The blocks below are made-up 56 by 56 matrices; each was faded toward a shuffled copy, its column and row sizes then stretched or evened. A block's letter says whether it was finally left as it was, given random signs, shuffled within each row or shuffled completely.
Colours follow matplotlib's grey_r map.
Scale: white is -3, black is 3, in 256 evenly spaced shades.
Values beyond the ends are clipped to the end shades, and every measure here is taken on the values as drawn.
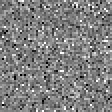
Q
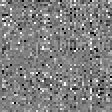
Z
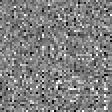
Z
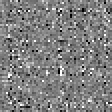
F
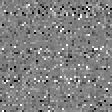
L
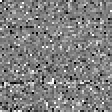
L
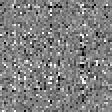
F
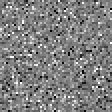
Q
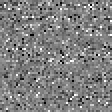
L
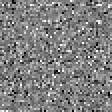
L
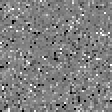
Q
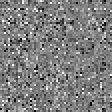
F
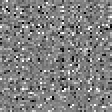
Z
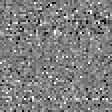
L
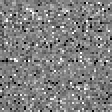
L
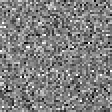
L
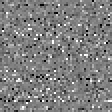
L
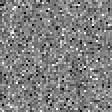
Q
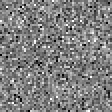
Q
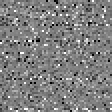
L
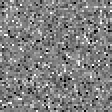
Q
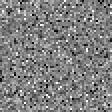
Q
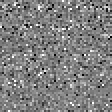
L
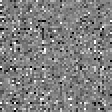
F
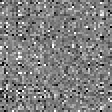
Z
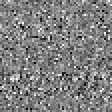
L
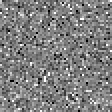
Q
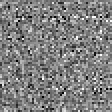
F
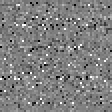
L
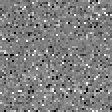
L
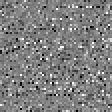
L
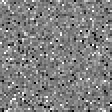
Q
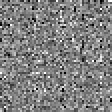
F
